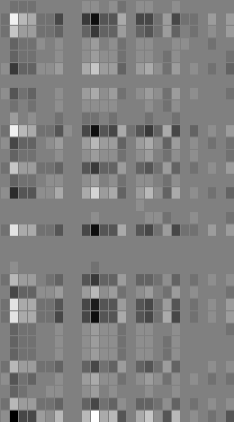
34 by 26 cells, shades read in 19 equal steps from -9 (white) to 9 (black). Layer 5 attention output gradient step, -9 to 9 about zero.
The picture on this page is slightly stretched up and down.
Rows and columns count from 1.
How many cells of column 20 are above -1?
17
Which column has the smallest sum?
2
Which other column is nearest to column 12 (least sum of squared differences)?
16
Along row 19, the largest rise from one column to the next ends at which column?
20
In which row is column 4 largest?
34
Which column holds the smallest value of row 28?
11
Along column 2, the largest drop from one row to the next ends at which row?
25
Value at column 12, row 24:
-1
